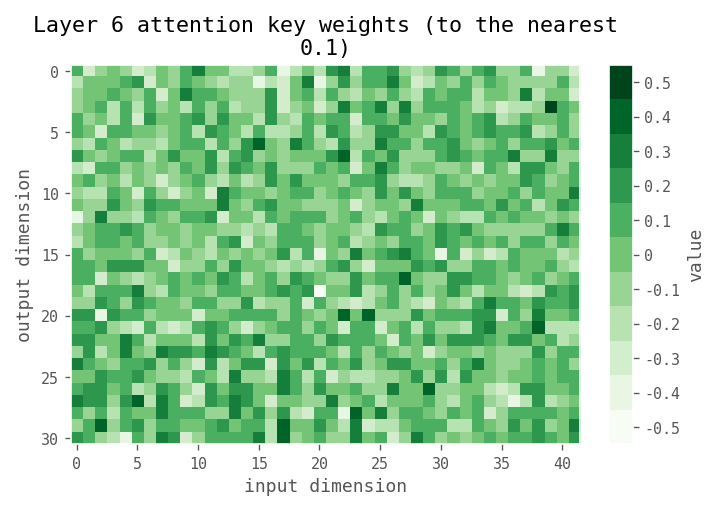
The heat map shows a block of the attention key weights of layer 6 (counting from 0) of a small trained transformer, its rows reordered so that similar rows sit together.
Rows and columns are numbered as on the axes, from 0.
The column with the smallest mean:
20
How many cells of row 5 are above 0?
20
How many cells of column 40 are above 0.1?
2
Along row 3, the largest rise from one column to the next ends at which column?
39
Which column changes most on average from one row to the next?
5
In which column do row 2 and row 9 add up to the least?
7
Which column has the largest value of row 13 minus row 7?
40
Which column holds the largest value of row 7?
22
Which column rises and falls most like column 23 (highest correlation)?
17
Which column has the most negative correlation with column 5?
16
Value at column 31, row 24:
-0.1
